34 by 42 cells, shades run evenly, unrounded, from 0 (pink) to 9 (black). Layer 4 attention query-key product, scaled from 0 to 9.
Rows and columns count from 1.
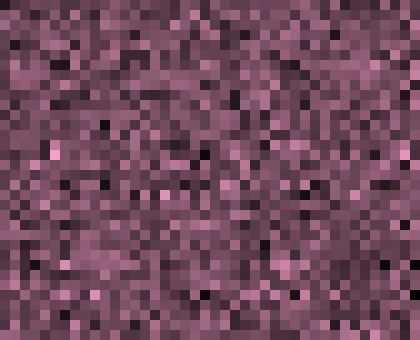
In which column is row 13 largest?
11
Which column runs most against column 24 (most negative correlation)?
27
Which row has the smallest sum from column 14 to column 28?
8
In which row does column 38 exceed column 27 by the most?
32
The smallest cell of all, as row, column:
16, 6
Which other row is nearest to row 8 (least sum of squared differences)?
18
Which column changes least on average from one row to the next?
22
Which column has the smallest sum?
42
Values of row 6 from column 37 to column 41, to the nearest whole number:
4 6 7 2 5
